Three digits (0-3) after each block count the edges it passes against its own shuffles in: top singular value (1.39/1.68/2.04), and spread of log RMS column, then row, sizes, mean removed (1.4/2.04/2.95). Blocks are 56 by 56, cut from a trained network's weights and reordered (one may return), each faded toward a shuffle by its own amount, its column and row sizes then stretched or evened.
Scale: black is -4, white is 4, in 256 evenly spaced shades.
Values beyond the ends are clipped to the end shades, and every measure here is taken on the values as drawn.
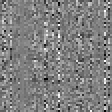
0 3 1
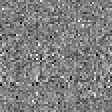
1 0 1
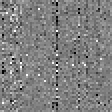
1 2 0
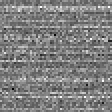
3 1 2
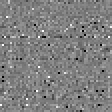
0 0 2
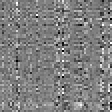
3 3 1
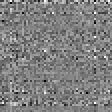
0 2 3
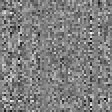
0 3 1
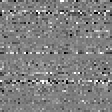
2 0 3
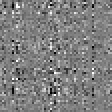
2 3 2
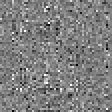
2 2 0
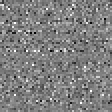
0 0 2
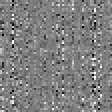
1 3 0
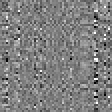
3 2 0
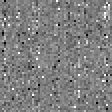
0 2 0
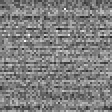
3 0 1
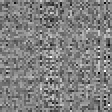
1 3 0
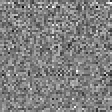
0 1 2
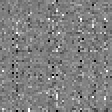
0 2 1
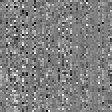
2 3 0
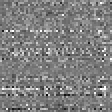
1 1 3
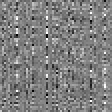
3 3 0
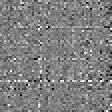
2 2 2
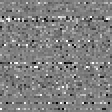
0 0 3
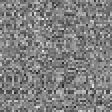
3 0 1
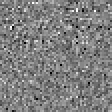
1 0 1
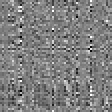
3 3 1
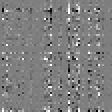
1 3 2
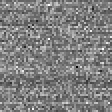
1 0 1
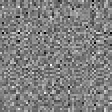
3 1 1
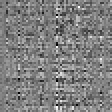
2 3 0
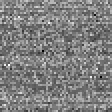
1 0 0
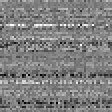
3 0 3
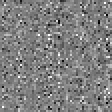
0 2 0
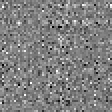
1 2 1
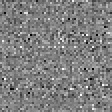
0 0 2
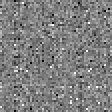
0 1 0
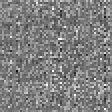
0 3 0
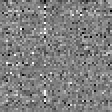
1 1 2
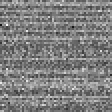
3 0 0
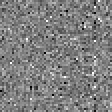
1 1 0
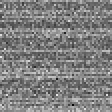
3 1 0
